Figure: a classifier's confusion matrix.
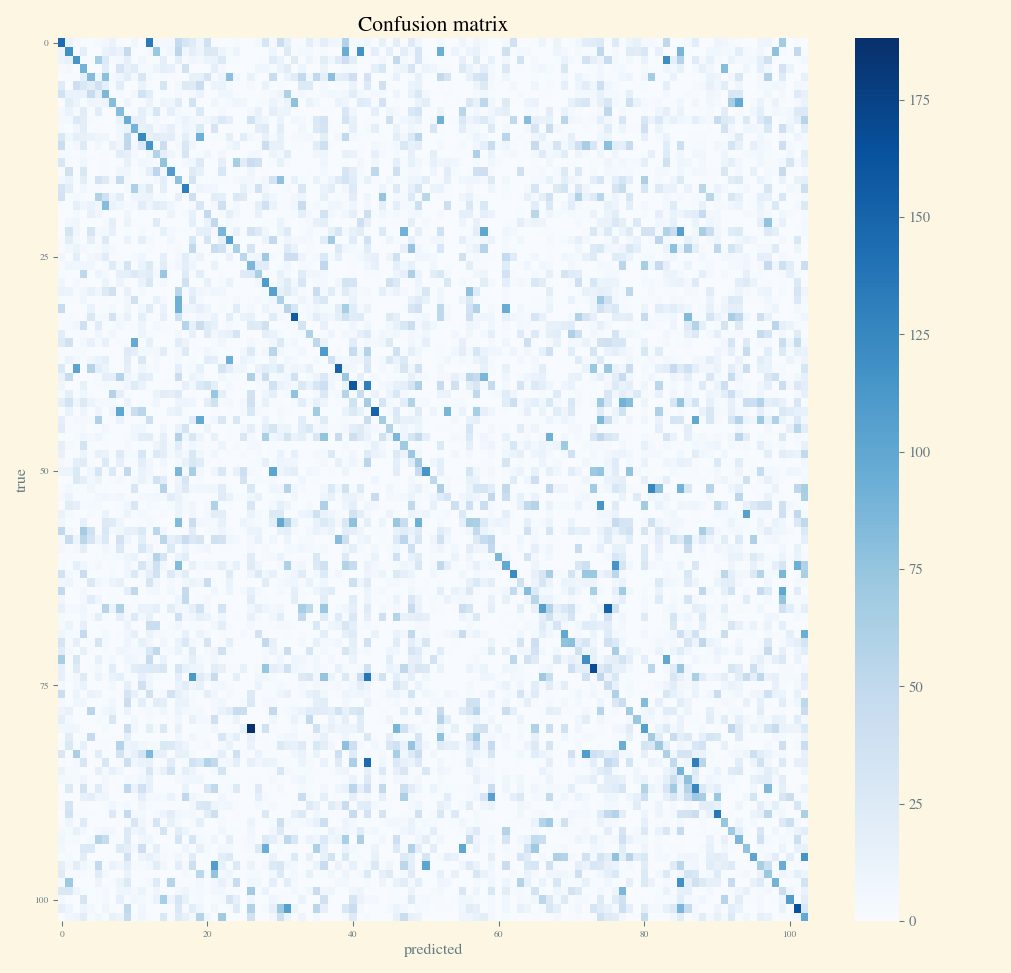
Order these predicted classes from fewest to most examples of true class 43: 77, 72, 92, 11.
72, 92, 77, 11
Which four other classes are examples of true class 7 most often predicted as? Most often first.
93, 32, 92, 58
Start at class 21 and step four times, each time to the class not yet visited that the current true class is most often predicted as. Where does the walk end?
31
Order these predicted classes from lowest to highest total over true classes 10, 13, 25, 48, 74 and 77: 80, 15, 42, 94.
15, 94, 80, 42
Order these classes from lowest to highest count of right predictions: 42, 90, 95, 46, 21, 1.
21, 42, 46, 95, 1, 90
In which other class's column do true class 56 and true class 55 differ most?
94
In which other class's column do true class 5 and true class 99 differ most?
77
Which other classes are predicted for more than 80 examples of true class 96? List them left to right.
21, 50, 99
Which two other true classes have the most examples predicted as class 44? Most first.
18, 87
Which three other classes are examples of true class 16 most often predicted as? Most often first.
30, 80, 8
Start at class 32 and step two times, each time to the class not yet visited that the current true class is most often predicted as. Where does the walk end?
84
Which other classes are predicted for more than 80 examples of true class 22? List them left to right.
47, 58, 85
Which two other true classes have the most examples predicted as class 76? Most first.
61, 95
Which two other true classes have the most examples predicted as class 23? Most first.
37, 4
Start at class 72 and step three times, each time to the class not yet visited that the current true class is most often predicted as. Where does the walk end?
75
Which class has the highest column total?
102
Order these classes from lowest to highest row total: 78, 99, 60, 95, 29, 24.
60, 99, 29, 24, 78, 95
